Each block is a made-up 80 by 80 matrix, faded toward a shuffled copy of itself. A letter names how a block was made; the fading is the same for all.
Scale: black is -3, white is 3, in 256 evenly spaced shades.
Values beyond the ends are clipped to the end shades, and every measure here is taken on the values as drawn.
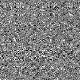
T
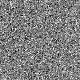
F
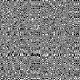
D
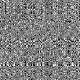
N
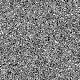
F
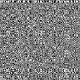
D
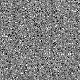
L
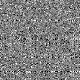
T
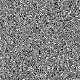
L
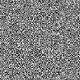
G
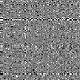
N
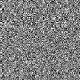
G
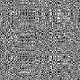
D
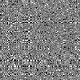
N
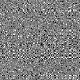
N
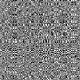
D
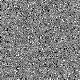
L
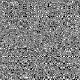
T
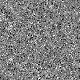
L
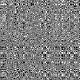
D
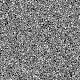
F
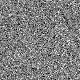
F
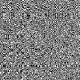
G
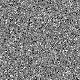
L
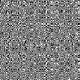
D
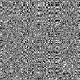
D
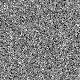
F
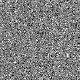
L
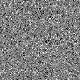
L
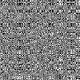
D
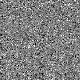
L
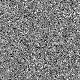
F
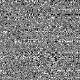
T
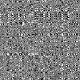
N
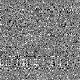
T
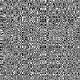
D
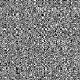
G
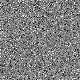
L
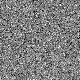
F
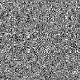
T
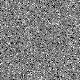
L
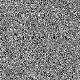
L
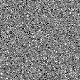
L
